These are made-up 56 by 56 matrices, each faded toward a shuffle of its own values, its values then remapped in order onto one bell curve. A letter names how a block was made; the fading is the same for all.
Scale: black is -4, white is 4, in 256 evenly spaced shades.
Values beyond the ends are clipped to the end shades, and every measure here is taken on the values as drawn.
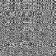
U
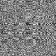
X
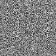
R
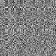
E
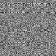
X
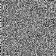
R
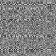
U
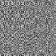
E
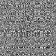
X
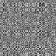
E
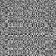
E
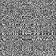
X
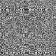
X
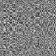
E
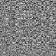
U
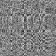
E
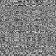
X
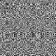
X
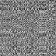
E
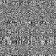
X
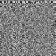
X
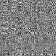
X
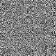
R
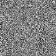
R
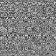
X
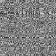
U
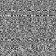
X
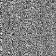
R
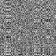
E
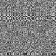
U
